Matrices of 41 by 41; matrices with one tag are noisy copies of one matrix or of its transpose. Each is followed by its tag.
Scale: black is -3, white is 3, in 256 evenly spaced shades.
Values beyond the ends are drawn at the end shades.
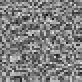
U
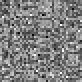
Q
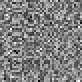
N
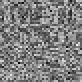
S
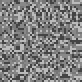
N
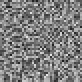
N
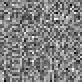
N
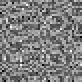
U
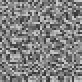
U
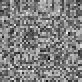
Q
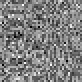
S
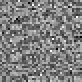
U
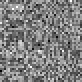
S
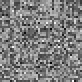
Q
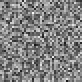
N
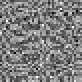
U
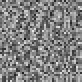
U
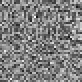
N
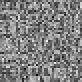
Q
